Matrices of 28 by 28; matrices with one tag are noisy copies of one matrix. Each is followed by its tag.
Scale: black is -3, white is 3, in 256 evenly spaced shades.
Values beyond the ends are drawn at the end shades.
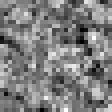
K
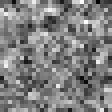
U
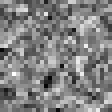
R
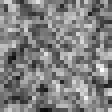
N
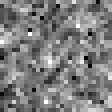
R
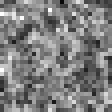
U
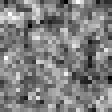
U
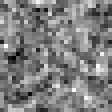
N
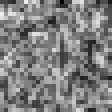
U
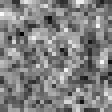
U
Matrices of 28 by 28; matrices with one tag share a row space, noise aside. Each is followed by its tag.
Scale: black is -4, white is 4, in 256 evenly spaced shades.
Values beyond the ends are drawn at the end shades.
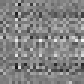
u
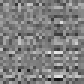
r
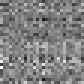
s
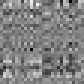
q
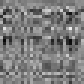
q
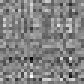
q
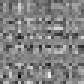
r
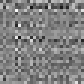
u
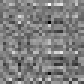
r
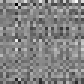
u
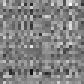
q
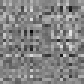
q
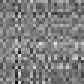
u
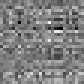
r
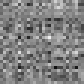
r
